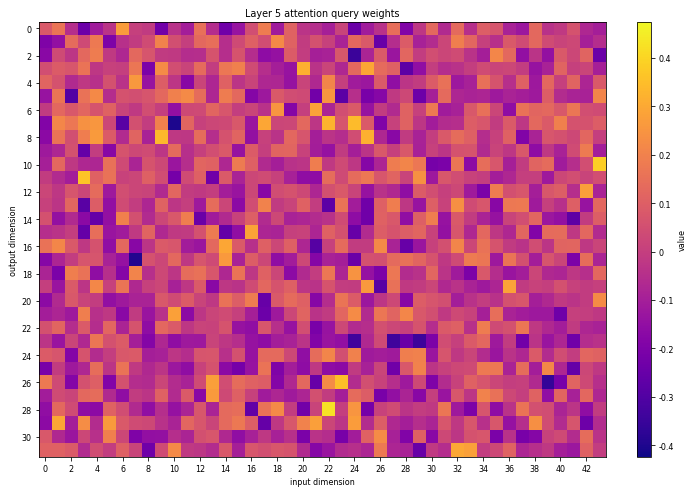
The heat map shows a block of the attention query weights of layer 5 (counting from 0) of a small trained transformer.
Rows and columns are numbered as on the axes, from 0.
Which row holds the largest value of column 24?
7
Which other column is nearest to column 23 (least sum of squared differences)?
41
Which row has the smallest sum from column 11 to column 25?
23
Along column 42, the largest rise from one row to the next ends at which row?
30
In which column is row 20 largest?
43
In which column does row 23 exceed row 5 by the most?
2
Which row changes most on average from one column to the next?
13
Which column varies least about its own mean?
31
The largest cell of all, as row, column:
28, 22
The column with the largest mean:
4
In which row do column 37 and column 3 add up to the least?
0
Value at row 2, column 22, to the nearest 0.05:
-0.1
